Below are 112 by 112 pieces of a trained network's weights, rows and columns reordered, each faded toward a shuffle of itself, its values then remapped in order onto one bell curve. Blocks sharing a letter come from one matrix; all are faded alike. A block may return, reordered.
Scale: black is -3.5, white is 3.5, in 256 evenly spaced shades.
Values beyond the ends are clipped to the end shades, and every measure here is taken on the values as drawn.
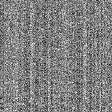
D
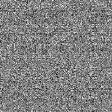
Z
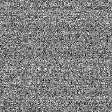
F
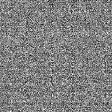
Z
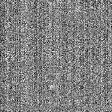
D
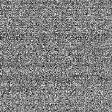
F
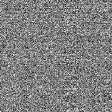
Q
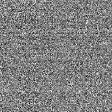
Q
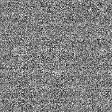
Q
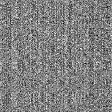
D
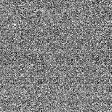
Q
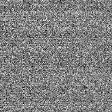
F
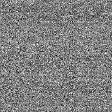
Q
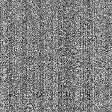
D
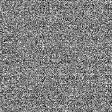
Q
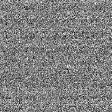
Z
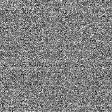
Q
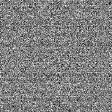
Z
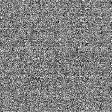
Q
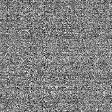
F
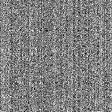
D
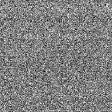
Q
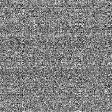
F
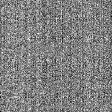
D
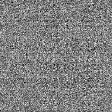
Q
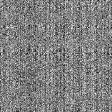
D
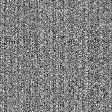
D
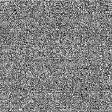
Q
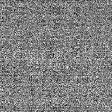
F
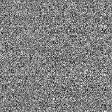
Q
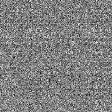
Q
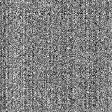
D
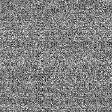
F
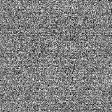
F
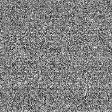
Z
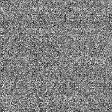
Z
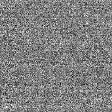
Q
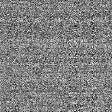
F
